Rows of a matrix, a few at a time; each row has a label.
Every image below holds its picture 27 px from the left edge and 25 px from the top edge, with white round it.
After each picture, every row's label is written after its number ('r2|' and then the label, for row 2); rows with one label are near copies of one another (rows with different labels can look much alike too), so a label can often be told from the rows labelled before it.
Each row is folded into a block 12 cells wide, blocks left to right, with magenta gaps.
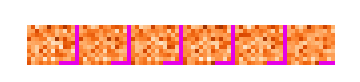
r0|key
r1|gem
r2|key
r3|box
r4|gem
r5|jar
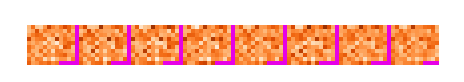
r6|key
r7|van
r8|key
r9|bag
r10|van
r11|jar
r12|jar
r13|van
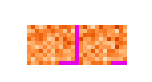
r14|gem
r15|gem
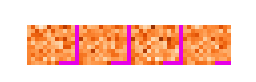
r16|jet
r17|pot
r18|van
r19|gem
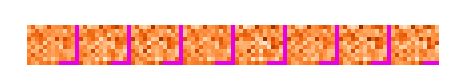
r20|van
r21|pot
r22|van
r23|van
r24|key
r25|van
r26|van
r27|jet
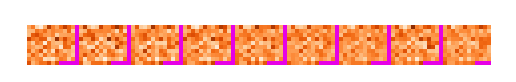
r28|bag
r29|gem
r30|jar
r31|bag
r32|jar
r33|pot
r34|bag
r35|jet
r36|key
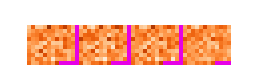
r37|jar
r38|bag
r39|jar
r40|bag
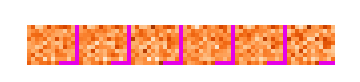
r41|jar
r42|jar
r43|pot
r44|bag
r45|gem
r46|van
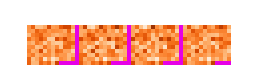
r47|box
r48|jar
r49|bag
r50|box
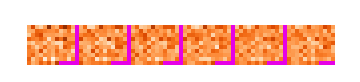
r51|box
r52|key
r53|van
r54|bag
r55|bag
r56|key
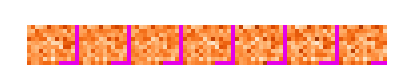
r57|key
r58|box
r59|pot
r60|key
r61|pot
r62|key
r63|box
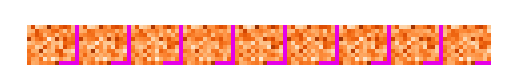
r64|pot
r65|pot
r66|key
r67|pot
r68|jet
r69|van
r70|pot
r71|van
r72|box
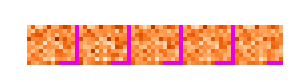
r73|bag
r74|key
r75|jet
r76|bag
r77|van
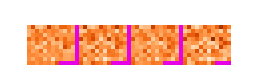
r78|jet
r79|gem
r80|key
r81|gem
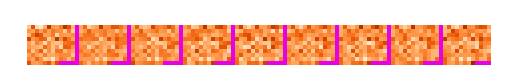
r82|bag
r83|pot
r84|key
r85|box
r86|gem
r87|gem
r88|box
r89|van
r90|pot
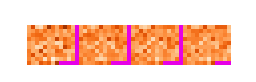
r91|jar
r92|bag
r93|van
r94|box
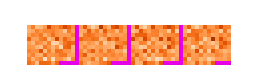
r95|key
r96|jet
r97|gem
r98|gem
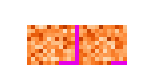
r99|gem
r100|van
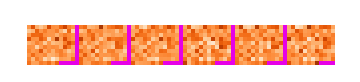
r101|gem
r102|van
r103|bag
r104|key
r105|jet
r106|pot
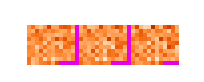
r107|box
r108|key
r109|jet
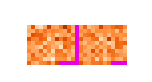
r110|bag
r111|key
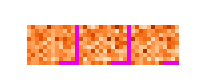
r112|van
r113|gem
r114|pot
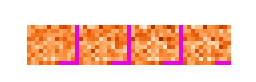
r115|box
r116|pot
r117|bag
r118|key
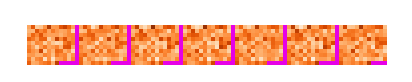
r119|box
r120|gem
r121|jet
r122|jet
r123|van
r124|jet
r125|pot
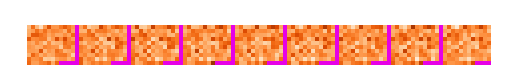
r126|bag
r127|key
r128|van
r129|box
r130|box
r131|gem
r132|bag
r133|jar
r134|bag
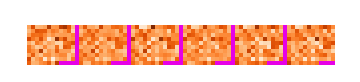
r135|box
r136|van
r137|van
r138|bag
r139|key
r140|key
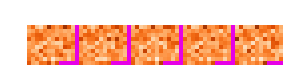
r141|jar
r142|bag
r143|box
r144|jar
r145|pot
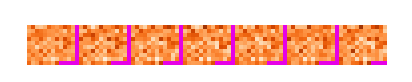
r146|gem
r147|gem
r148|box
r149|jet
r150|key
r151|pot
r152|box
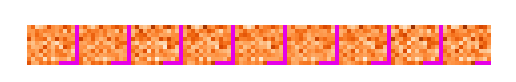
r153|key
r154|gem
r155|jet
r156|jet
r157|jet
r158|box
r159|jet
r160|van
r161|pot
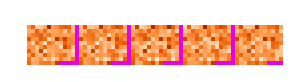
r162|van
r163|pot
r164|jar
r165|pot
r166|van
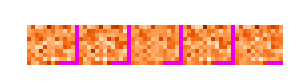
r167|jar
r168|box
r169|van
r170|jet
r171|pot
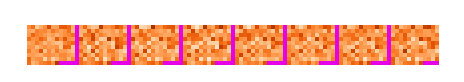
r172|box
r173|van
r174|van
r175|jet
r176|gem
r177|gem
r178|jar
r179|box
